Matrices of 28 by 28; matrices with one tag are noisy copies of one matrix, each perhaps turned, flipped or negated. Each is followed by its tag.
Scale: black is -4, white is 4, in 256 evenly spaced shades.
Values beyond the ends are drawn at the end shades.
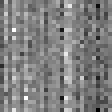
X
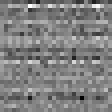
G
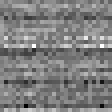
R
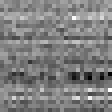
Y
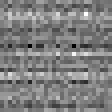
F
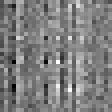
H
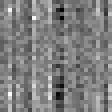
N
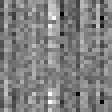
N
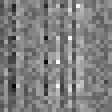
H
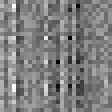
H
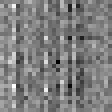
H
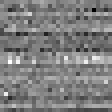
N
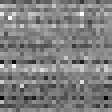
X
